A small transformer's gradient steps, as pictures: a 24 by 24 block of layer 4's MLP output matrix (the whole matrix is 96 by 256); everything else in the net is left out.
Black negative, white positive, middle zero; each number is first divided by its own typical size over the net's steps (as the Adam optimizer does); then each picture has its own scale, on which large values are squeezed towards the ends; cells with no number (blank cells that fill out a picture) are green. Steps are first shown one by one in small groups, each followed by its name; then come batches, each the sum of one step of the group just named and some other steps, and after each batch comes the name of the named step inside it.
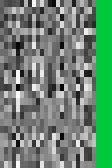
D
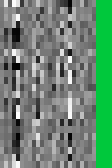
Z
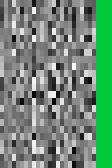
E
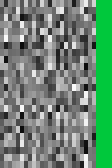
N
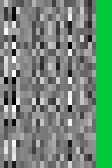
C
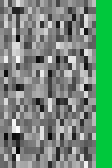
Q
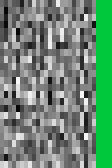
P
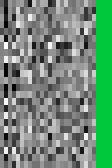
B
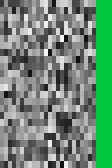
P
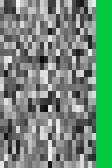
Q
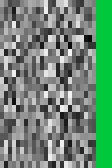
C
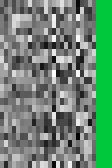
E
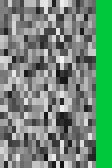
E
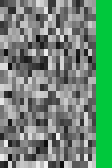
N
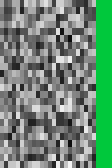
Z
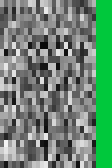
C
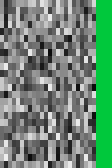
N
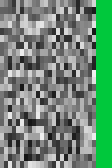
Q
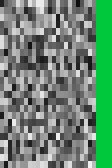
Q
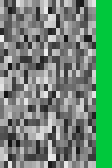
Q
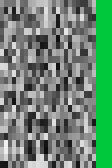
C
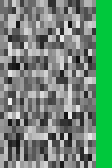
Z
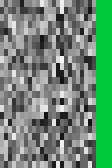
E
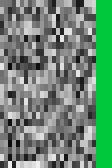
D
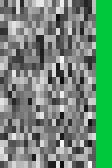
E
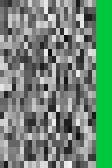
E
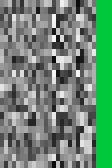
P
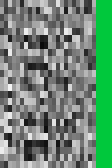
P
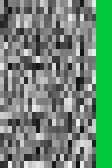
B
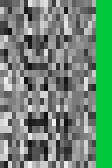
D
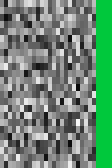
N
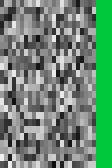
C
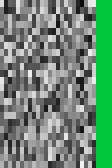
B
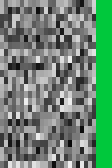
Z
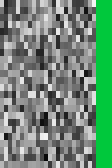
P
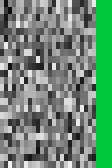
B
